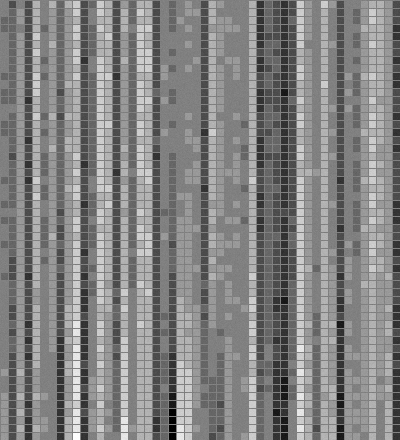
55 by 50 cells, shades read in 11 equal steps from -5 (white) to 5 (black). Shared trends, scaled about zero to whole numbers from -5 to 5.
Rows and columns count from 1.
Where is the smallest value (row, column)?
55, 10
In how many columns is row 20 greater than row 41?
21
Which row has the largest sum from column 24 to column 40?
12
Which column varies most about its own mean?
22
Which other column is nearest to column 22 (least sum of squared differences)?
8
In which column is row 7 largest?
36
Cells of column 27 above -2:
25
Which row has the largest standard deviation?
54
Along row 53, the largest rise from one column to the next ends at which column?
11
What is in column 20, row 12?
1
